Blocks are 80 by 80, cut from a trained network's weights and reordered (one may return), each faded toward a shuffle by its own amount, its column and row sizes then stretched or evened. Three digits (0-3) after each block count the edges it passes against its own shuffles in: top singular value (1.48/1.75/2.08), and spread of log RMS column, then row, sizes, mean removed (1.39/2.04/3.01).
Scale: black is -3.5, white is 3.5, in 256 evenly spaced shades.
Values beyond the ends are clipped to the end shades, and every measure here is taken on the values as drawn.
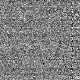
0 2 0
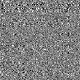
2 1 2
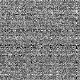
2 2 2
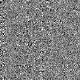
0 2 1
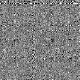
1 2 2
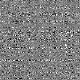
0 2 3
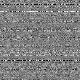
2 0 3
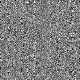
0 2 0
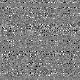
0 1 3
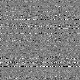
2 1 3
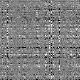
3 3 2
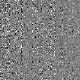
1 3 1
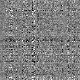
1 3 2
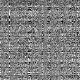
3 3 0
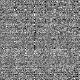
1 2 2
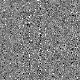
0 2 1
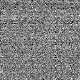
1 2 1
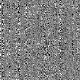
0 3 1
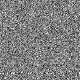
0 0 1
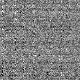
1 2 1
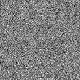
2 0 0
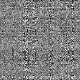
1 3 1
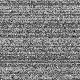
3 0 0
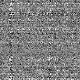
2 2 2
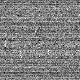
3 1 1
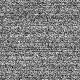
2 0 1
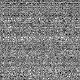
2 2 2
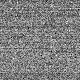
1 0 0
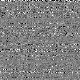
0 0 3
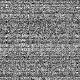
3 2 0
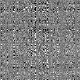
1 3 2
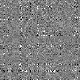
1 2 2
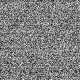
0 0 0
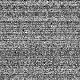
3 1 1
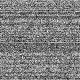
3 0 0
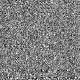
1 1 1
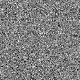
1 0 1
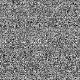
0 2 2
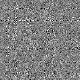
1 2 2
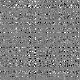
1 2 3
